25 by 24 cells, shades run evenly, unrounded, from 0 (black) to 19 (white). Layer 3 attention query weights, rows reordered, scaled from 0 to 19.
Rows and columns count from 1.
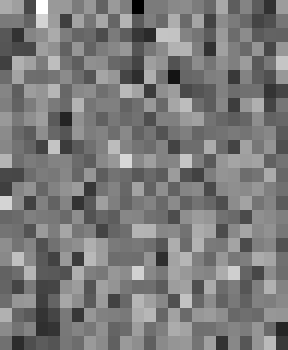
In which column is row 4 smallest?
18
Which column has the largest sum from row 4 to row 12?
5
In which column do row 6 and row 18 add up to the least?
12
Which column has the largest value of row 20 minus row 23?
7
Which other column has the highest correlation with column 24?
13
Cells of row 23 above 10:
10
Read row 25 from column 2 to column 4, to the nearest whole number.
3 6 7
